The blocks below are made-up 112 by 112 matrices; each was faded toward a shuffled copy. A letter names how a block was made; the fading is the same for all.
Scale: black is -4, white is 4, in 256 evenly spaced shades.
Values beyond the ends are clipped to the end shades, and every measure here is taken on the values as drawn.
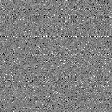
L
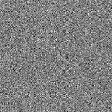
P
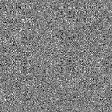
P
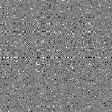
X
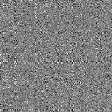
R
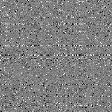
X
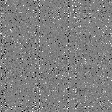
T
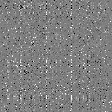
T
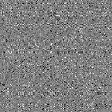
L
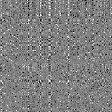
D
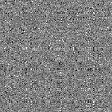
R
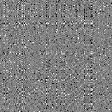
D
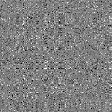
L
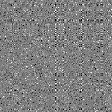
D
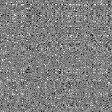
L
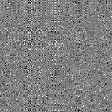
D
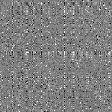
D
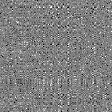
D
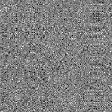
R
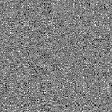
R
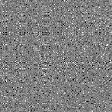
L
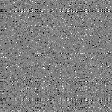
X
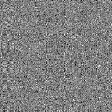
P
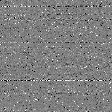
X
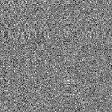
R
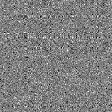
R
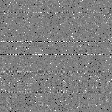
X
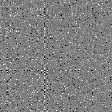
T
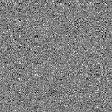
P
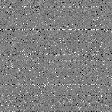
X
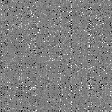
T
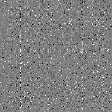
T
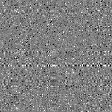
L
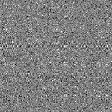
R
